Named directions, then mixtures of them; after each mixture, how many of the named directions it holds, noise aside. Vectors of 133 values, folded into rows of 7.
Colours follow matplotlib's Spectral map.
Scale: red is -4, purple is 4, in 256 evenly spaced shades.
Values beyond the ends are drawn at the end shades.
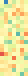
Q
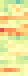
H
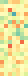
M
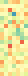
one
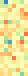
three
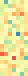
one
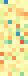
two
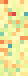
two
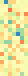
two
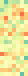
two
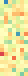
one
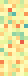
one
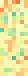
three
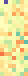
one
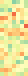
three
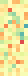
one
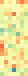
three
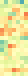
two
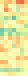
one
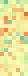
three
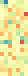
three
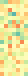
one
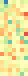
three
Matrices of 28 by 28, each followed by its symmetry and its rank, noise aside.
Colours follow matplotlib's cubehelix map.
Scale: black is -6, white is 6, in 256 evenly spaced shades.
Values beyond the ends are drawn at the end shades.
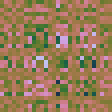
no symmetry, rank three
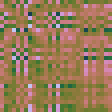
antisymmetric, rank two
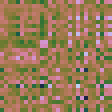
no symmetry, rank three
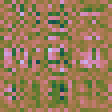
no symmetry, rank three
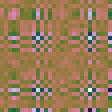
symmetric, rank one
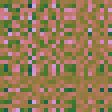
no symmetry, rank two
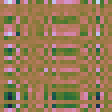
no symmetry, rank one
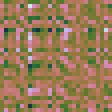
antisymmetric, rank two
